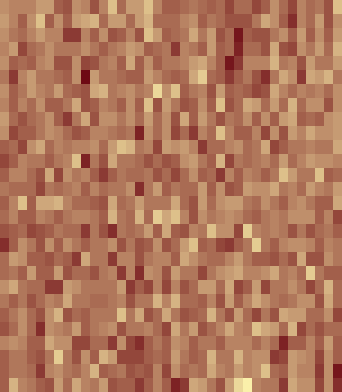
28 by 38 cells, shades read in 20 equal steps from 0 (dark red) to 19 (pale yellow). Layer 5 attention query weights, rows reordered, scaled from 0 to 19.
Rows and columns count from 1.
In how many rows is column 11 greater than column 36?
15
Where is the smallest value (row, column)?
6, 10
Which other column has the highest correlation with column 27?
7
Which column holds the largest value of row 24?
29
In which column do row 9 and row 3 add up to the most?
17
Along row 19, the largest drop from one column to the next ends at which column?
35
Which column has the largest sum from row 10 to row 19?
34
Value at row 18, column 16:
6
